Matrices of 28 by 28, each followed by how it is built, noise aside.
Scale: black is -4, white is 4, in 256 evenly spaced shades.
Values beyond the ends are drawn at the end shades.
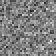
Hankel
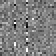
uneven columns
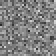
repeating rows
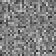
blocks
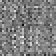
low rank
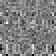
low rank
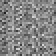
repeating rows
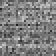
blocks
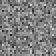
repeating rows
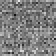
blocks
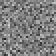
repeating rows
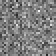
repeating rows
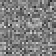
blocks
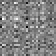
low rank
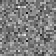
repeating rows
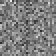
repeating rows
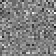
low rank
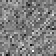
Hankel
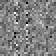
uneven columns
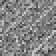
Hankel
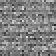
blocks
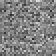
repeating rows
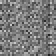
repeating rows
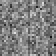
blocks
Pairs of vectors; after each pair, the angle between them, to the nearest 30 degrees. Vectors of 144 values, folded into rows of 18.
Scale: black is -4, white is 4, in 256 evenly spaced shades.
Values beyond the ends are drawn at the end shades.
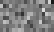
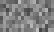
90 degrees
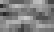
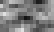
150 degrees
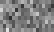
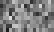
120 degrees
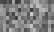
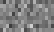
60 degrees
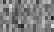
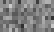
30 degrees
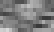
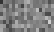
90 degrees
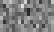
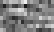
60 degrees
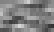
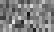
120 degrees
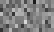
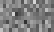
150 degrees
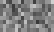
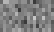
90 degrees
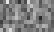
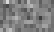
30 degrees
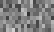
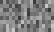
30 degrees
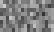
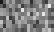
150 degrees
